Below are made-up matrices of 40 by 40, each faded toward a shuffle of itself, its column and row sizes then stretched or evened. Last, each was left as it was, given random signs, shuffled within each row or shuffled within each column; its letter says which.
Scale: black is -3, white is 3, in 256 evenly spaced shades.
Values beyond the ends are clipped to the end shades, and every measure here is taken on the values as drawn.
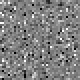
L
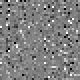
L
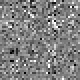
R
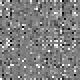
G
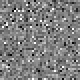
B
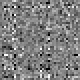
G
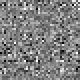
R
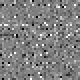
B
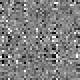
G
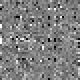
R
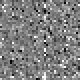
L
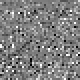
B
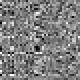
G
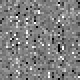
L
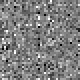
L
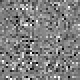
R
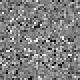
B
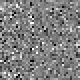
L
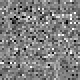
B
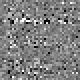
R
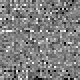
B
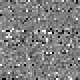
B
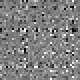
R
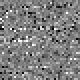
B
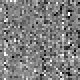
L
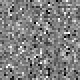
L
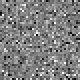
B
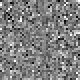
L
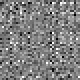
G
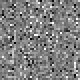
L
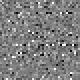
B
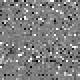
B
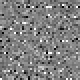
B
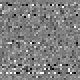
B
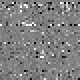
B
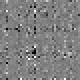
G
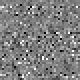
B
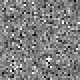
L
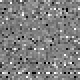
B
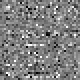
R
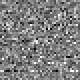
B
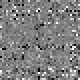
R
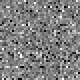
B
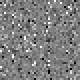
L
